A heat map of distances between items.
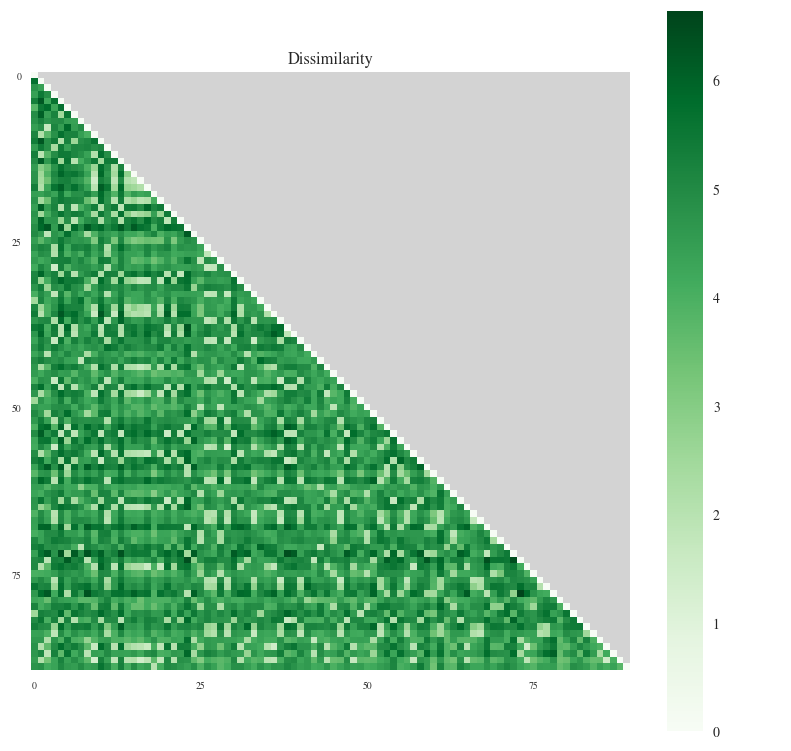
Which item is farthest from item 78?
73
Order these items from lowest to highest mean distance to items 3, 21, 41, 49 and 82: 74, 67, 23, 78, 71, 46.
46, 67, 74, 71, 78, 23
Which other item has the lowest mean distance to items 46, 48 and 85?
88
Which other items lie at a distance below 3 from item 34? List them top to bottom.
0, 49, 81
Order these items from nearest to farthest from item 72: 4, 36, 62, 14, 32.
62, 14, 36, 32, 4
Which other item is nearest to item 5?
53
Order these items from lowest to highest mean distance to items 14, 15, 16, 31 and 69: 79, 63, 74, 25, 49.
74, 25, 63, 79, 49
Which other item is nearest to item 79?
41
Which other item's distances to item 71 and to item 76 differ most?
56
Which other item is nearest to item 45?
50
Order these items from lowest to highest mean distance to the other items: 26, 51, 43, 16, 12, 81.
16, 12, 26, 51, 43, 81
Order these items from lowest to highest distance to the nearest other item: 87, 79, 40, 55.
40, 87, 55, 79
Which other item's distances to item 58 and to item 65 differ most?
10
